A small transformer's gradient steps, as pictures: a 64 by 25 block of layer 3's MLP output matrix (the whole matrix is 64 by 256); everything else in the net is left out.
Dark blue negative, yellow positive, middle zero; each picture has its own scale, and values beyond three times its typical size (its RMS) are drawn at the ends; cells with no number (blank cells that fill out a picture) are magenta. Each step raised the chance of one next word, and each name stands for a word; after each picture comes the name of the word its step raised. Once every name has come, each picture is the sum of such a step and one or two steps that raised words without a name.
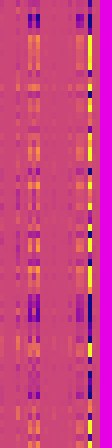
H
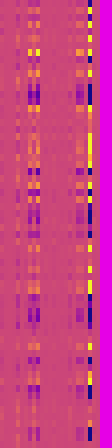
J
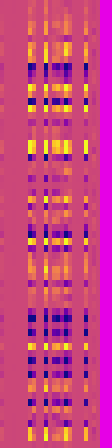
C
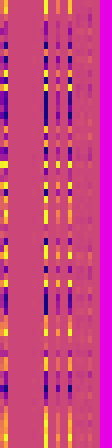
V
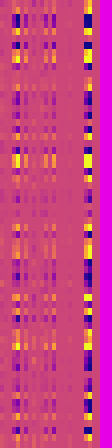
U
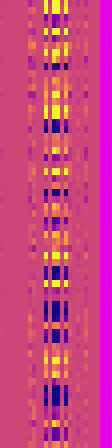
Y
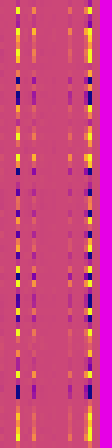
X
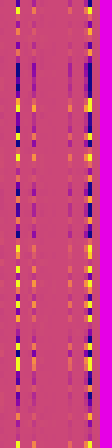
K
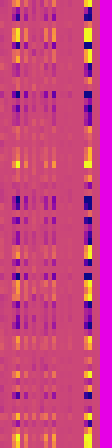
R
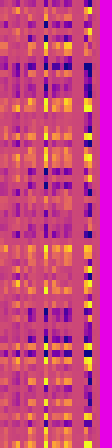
K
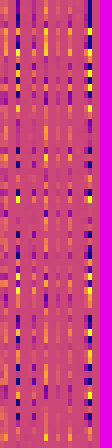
X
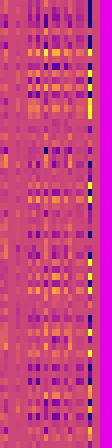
U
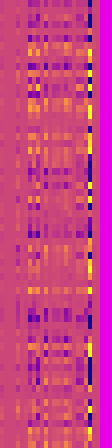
C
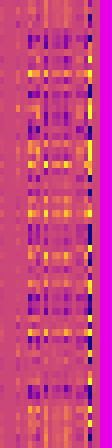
V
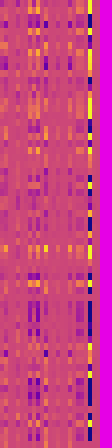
Y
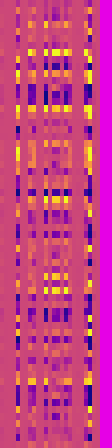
J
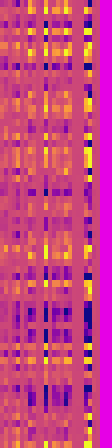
Y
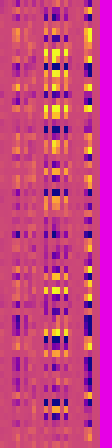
C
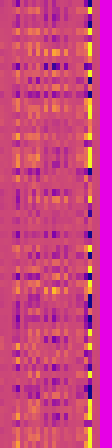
X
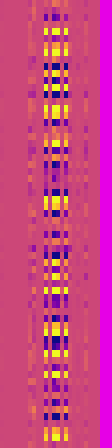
X
